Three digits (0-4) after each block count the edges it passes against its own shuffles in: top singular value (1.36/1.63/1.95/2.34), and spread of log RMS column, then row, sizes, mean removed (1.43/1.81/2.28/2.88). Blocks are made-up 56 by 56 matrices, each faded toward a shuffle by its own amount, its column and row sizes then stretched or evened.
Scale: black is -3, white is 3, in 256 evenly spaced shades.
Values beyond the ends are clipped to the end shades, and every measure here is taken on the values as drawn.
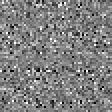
1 0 3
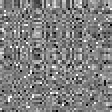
4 0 0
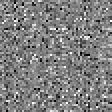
2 1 2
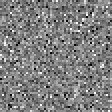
1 0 1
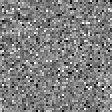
0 1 0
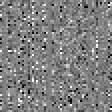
1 4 0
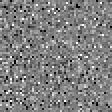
2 1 1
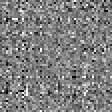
2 2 3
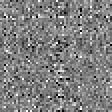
2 2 1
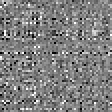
3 2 3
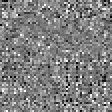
3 2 2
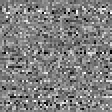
1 0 4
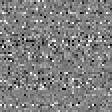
0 0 3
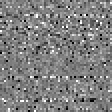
2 0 3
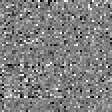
2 0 3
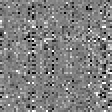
3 3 2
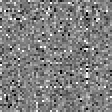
2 2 1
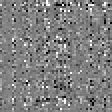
2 4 3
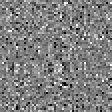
2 1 2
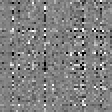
2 4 3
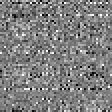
3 0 3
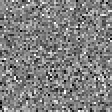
0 0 0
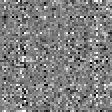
0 3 3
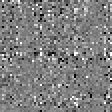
2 3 3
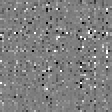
1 2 2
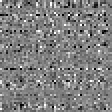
2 2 4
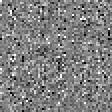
0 3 0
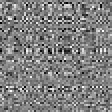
4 1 4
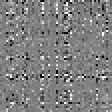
3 4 3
